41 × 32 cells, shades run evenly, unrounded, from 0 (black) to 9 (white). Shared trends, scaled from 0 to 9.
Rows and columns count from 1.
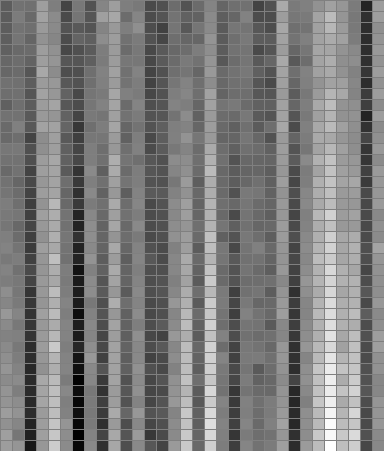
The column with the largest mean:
28
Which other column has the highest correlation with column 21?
2
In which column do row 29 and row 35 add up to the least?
7
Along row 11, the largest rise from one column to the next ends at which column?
32
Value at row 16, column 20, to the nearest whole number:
3
